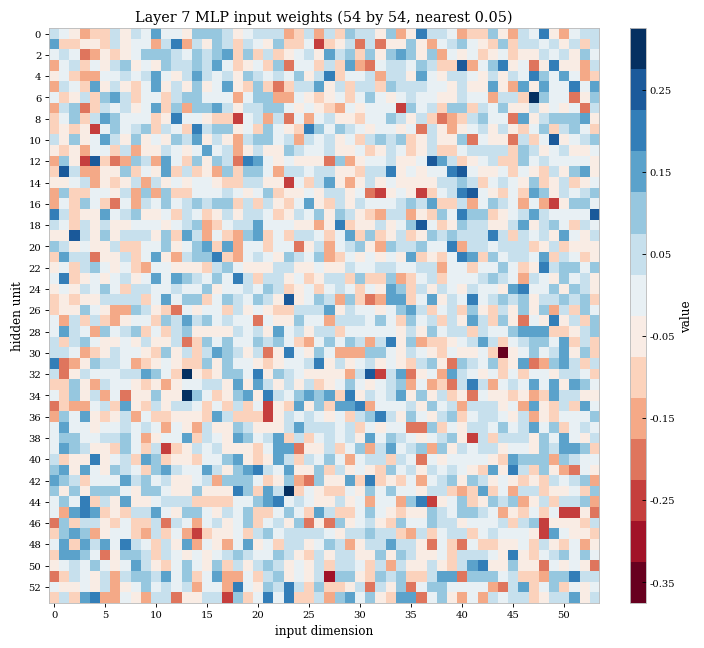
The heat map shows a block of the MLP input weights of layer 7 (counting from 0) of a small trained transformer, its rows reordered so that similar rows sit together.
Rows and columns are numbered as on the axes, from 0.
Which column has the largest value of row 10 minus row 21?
49
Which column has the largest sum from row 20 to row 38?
33
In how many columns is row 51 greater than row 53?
27
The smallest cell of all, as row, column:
30, 44
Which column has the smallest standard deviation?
42
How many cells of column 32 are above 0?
16
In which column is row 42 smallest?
25
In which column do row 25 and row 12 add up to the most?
37
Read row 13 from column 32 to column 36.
0.05 0.2 -0.05 0 -0.05
